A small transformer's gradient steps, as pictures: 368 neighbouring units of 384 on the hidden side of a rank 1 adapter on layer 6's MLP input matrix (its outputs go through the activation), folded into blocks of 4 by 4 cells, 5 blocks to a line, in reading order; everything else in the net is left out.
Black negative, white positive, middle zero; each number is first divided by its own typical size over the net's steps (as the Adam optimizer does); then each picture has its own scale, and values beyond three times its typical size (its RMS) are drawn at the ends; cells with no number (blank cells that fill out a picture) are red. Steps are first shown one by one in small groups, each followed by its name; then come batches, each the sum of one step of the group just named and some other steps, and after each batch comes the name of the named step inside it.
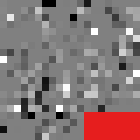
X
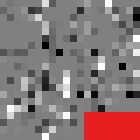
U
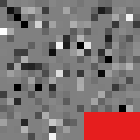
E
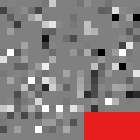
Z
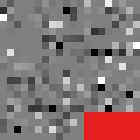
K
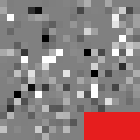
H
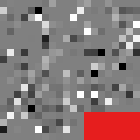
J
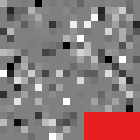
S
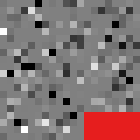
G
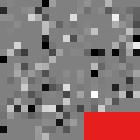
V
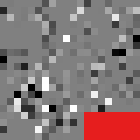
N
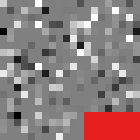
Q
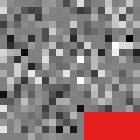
H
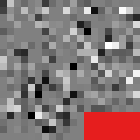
X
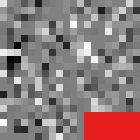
S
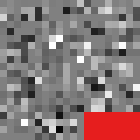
K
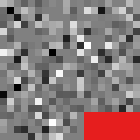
E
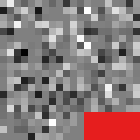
Q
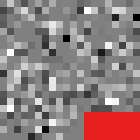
Z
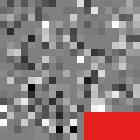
V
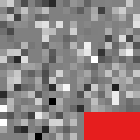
X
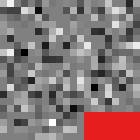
S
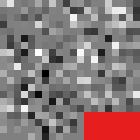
Q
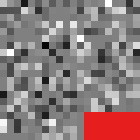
S
